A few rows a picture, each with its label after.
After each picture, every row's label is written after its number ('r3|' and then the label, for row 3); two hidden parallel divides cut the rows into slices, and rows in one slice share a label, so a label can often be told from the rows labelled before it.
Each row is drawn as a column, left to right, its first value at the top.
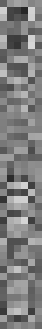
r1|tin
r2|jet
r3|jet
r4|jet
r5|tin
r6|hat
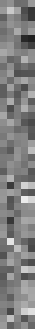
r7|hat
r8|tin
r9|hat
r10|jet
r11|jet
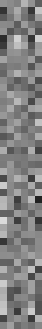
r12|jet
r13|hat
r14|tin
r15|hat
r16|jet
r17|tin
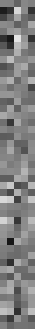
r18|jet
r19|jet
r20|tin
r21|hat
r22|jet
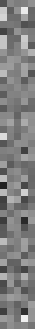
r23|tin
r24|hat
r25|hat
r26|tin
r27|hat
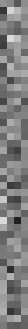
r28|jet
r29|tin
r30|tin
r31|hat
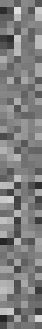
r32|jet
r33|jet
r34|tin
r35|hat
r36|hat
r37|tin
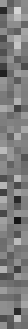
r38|jet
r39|hat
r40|tin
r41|hat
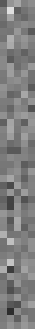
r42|hat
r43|tin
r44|hat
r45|hat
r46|hat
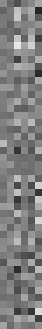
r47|hat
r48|hat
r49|tin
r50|hat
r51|tin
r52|jet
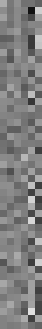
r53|hat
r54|hat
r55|hat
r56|hat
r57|jet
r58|tin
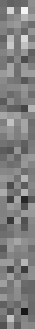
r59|hat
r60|tin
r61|hat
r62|tin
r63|hat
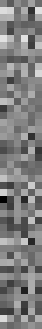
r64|tin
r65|tin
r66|hat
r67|tin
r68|jet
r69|tin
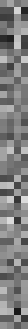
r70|jet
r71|jet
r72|tin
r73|jet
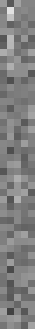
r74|hat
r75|tin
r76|hat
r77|hat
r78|hat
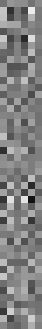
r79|tin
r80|jet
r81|hat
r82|jet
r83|tin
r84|hat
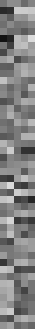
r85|jet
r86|jet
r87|tin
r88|tin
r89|tin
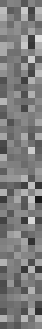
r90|tin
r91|hat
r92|hat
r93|tin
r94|jet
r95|tin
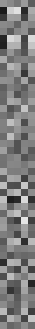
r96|jet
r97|tin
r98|tin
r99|jet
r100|tin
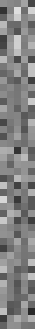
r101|jet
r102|hat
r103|tin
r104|hat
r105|tin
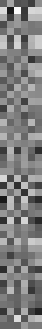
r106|tin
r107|jet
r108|tin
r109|jet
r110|tin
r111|tin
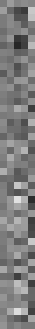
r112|hat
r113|hat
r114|jet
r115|jet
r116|tin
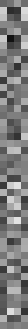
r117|tin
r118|jet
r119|jet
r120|tin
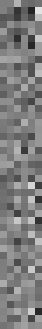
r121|hat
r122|hat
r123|jet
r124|hat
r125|jet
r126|tin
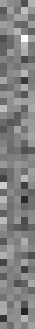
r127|jet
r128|hat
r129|hat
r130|tin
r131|hat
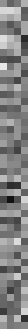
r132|tin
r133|tin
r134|tin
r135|jet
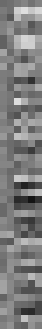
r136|hat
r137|hat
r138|tin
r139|tin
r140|tin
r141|tin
